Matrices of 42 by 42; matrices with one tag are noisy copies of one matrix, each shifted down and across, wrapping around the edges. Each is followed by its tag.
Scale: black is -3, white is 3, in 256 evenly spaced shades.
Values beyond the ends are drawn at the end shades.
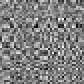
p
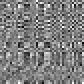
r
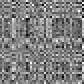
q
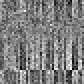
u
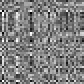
q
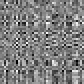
r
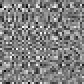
p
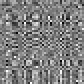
r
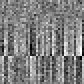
u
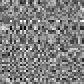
p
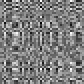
r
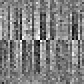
u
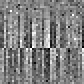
u
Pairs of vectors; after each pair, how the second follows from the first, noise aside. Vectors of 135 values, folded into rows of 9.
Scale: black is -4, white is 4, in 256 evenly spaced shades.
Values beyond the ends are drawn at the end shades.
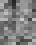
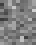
negated, partly zeroed.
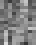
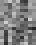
negated.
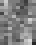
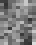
negated.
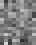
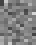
negated, partly zeroed.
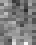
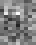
wrapped around.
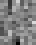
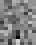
wrapped around.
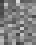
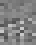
partly zeroed.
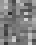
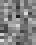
wrapped around.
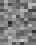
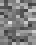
negated.
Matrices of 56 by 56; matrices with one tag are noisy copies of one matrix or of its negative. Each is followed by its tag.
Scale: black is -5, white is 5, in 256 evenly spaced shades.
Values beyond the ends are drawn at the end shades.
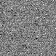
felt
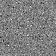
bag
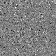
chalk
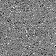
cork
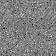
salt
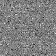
cork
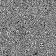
salt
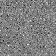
bag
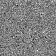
chalk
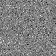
bag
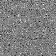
felt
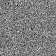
chalk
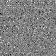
bag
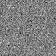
bag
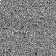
salt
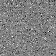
chalk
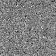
chalk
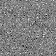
felt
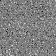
salt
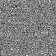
cork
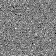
cork
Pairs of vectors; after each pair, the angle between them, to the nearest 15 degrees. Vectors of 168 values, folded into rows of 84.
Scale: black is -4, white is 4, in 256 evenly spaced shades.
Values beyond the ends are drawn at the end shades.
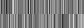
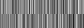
135 degrees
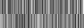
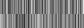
15 degrees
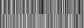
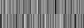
90 degrees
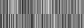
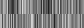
165 degrees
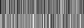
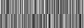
135 degrees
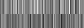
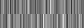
105 degrees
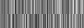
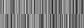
135 degrees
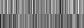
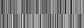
75 degrees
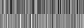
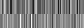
15 degrees
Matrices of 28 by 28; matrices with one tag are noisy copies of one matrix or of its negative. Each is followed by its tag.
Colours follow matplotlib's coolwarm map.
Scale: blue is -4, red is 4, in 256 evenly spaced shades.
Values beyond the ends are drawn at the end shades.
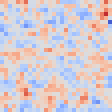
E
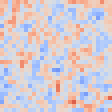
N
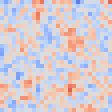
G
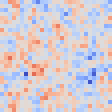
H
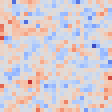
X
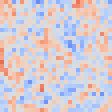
G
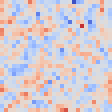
X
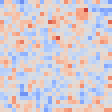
E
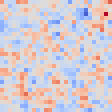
E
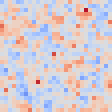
E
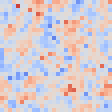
G
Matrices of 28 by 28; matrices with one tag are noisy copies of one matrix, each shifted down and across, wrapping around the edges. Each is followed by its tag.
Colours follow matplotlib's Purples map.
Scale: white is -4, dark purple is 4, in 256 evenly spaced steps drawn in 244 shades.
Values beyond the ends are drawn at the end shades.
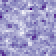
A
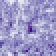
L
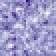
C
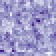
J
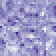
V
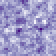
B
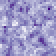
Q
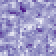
C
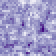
L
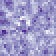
B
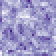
V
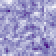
C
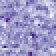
A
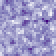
B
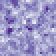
B
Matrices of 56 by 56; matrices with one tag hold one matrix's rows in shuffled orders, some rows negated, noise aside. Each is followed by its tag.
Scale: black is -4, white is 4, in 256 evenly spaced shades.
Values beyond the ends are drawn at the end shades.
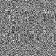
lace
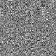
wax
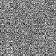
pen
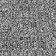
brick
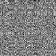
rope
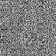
brick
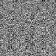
wax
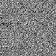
brick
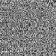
brick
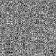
pen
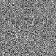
lace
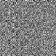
lace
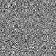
lace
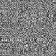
brick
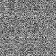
rope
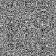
wax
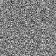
wax
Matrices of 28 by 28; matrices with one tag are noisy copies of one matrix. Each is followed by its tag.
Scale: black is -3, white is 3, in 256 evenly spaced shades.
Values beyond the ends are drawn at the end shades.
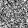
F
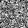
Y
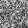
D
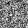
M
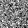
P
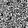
M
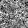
Y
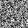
F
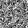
M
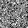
P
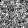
Y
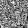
P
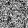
M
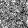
D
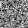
F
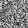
F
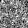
Y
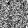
M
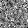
F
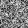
Y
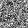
F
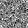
M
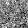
D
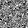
M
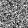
F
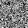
M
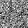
D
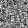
F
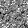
D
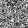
F
